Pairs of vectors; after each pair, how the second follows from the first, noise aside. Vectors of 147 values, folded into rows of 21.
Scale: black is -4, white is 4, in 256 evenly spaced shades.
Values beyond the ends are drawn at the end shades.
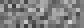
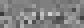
wrapped around, negated, partly zeroed.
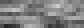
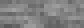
shrunk.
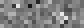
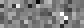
copied.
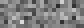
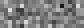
reversed, negated.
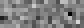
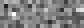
reversed, negated.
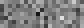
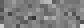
wrapped around, negated, partly zeroed.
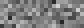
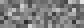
reversed, negated.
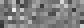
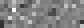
partly zeroed.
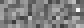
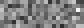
copied.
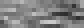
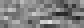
copied.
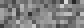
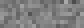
shrunk.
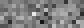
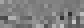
wrapped around, negated, partly zeroed.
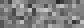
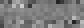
partly zeroed.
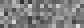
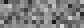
reversed, negated.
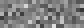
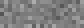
wrapped around, negated, shrunk.
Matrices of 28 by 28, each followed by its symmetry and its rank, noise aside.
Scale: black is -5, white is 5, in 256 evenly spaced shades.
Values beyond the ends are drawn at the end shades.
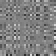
antisymmetric, rank two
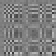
symmetric, rank one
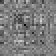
symmetric, rank three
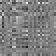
no symmetry, rank three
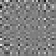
antisymmetric, rank two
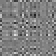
antisymmetric, rank two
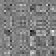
no symmetry, rank three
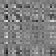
no symmetry, rank two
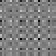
symmetric, rank one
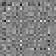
symmetric, rank three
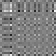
symmetric, rank one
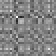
symmetric, rank two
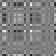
symmetric, rank one
